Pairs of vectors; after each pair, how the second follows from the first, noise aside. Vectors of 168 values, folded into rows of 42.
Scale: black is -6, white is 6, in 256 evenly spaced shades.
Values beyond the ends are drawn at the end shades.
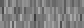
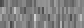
sign-scrambled.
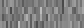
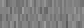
wrapped around, shrunk.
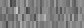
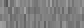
wrapped around, negated, shrunk.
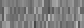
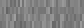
wrapped around, shrunk.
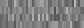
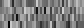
reversed, negated, scaled up.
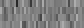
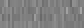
wrapped around, negated, shrunk.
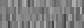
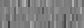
partly zeroed.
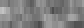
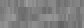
wrapped around, negated, shrunk.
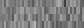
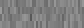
wrapped around, shrunk.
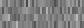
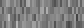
sign-scrambled.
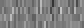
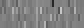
partly zeroed.
